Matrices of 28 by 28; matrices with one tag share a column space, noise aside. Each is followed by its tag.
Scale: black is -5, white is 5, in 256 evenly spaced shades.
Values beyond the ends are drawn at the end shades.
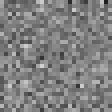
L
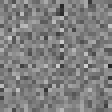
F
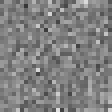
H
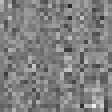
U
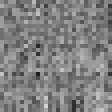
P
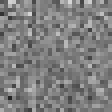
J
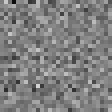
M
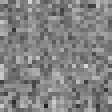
U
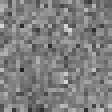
H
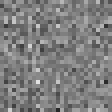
H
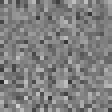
L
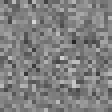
M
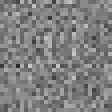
F
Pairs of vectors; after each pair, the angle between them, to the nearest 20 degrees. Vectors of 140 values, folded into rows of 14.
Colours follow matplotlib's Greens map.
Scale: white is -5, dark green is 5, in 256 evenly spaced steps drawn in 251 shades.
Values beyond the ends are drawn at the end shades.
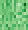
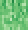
120 degrees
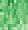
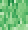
20 degrees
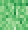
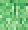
40 degrees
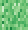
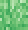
80 degrees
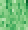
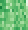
140 degrees
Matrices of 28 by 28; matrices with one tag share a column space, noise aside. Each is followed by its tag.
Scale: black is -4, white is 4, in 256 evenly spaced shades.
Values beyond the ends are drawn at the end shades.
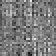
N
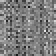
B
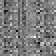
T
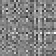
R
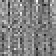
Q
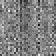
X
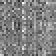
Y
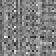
T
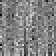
N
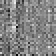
X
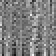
N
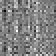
X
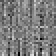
N
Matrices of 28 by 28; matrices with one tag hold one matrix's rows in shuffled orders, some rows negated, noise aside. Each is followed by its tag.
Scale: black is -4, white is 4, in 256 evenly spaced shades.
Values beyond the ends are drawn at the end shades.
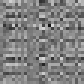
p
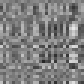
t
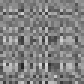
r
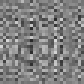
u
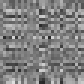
p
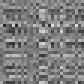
p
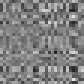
t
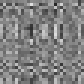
u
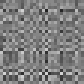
r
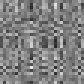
u
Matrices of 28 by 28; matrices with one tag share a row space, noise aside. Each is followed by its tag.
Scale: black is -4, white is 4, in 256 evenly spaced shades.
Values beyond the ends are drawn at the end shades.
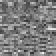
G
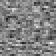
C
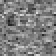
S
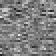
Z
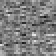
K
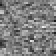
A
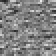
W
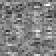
C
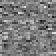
G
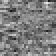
W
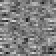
Z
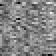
Z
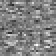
C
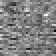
W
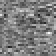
S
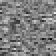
Z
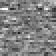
W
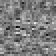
K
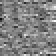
G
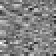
A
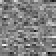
G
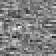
W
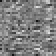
C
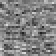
K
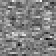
C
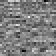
K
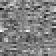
W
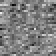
Z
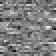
W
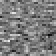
Z
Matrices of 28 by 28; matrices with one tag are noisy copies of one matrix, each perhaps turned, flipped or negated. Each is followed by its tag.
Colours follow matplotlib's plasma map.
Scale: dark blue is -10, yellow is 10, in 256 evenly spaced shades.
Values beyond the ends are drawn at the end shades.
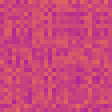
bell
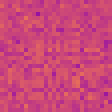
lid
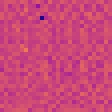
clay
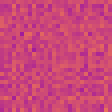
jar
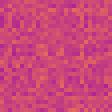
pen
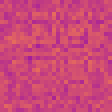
lid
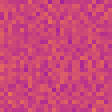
clay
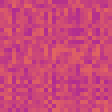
bell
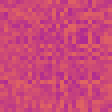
lid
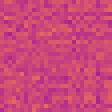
jar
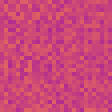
clay
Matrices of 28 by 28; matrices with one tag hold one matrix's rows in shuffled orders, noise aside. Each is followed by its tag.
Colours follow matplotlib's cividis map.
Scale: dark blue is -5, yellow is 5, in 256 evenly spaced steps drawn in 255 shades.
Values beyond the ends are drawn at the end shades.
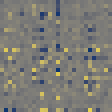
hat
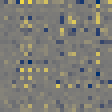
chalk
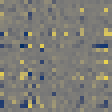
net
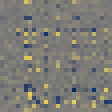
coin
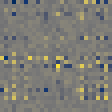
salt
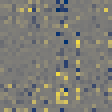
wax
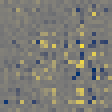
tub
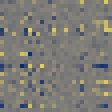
net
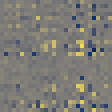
tub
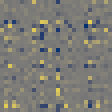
hat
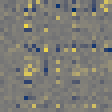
coin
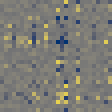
wax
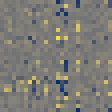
wax
